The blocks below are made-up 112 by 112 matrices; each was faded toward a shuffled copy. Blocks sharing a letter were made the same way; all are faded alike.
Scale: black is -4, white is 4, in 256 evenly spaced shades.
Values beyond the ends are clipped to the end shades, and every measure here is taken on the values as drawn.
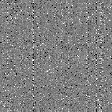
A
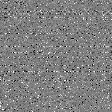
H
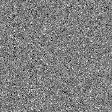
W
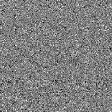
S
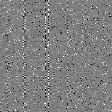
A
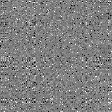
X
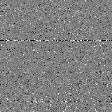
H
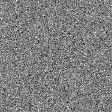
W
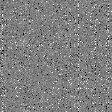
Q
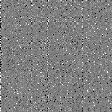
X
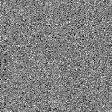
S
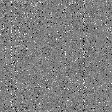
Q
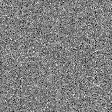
W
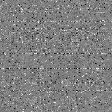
H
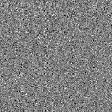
S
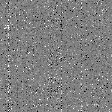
Q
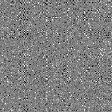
X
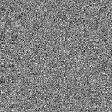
S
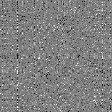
A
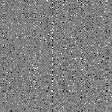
A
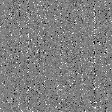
Q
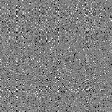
X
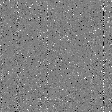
Q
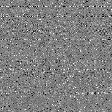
H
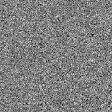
S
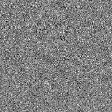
S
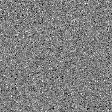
W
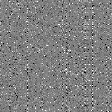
A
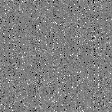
Q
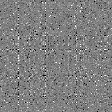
X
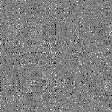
X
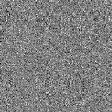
S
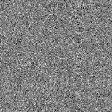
S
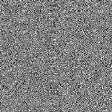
S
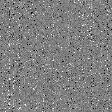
Q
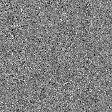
W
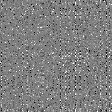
A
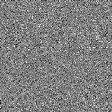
S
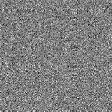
S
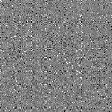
X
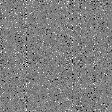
Q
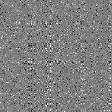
X
